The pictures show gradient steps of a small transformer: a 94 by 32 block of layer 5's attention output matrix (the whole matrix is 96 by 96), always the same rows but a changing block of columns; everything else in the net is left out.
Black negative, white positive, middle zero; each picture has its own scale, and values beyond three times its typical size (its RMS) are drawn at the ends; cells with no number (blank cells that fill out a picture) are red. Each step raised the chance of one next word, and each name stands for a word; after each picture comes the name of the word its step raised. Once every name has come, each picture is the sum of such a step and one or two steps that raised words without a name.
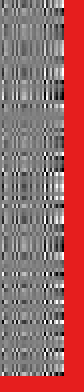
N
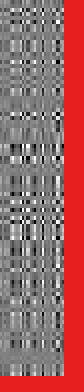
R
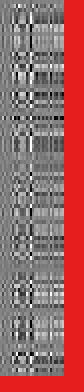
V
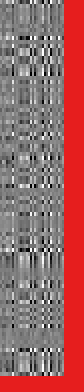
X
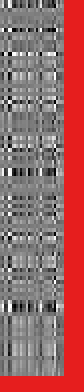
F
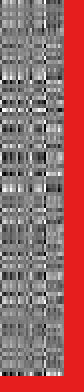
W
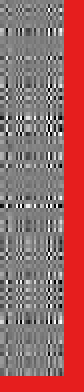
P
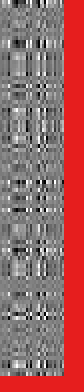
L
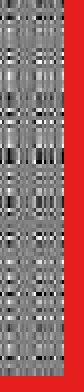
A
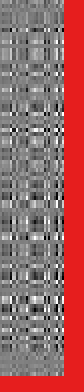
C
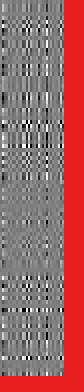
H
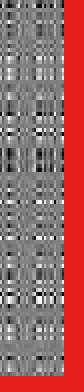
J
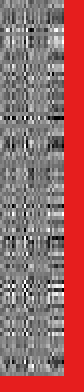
V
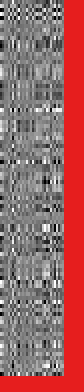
L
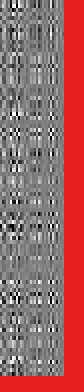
J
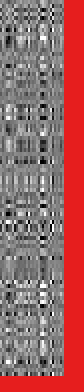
V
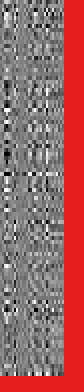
W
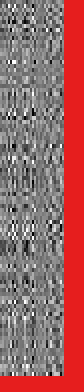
R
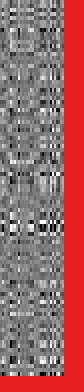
W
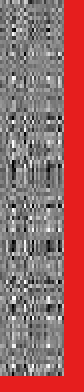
P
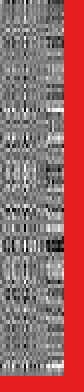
L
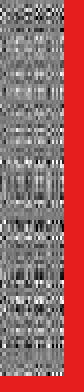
C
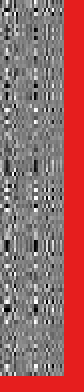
N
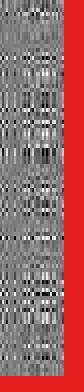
A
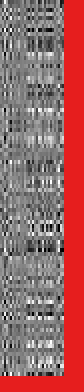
L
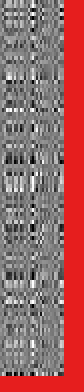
W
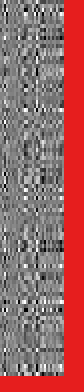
X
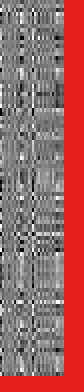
X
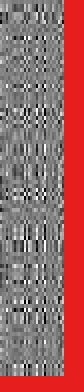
R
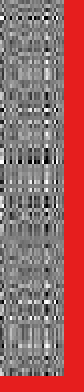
A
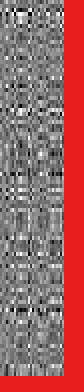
W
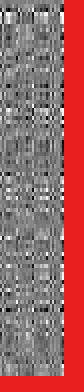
V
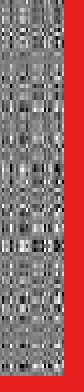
L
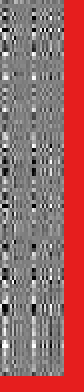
F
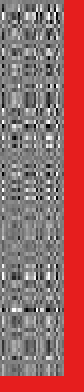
H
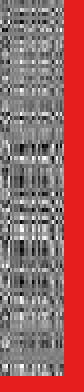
R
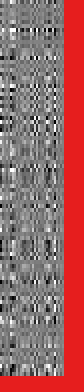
P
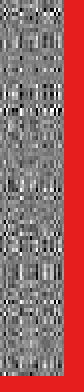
L
